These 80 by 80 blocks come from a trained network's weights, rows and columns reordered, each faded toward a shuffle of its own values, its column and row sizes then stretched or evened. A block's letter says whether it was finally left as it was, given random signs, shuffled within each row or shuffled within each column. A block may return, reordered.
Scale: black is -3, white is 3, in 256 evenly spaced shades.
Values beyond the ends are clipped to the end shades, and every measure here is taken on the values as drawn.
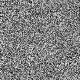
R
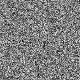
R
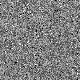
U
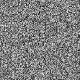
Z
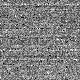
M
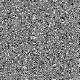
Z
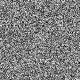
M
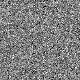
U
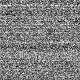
M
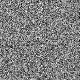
U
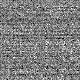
Z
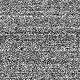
M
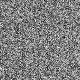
U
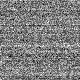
M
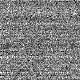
Z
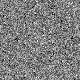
U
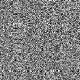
Z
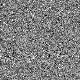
R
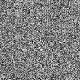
Z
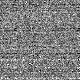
Z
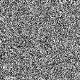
R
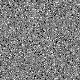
M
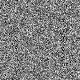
U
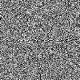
Z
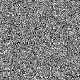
Z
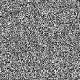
Z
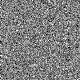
U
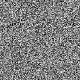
Z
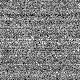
M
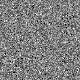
R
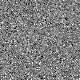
M
